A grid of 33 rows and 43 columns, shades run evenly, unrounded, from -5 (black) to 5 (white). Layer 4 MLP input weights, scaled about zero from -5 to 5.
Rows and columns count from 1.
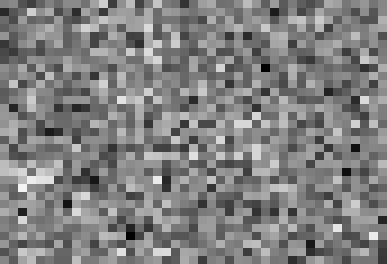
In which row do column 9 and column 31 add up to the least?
2
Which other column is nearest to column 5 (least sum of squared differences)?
6
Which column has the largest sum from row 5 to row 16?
14
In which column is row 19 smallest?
40
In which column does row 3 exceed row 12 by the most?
37
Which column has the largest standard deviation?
3
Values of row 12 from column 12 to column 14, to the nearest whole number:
2 0 0
